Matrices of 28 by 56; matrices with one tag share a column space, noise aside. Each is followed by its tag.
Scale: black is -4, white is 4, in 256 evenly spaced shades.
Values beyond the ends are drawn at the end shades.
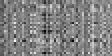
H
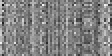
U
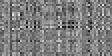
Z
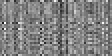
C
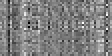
Z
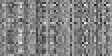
U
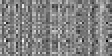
H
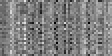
C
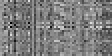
Z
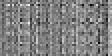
U
